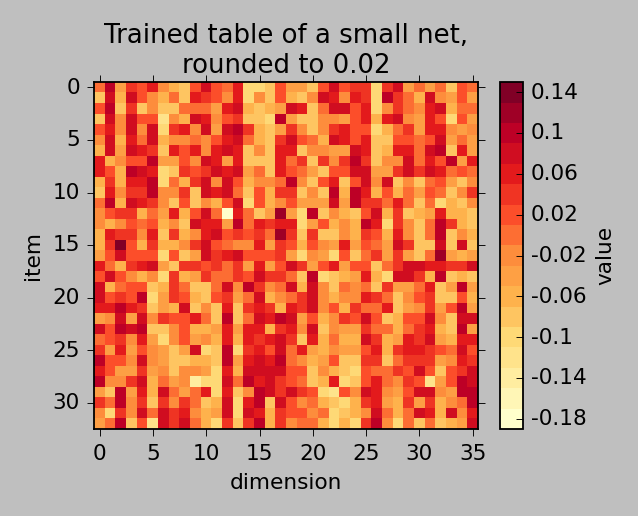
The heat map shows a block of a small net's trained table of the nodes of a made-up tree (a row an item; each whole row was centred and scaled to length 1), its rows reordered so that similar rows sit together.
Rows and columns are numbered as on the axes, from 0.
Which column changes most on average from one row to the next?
9
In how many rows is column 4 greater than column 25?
11
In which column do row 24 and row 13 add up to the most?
25
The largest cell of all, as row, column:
15, 2
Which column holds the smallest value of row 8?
6
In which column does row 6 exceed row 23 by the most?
32
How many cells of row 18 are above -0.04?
21
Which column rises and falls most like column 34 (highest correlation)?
30
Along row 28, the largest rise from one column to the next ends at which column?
12
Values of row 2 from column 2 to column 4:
-0.08 0.04 -0.08
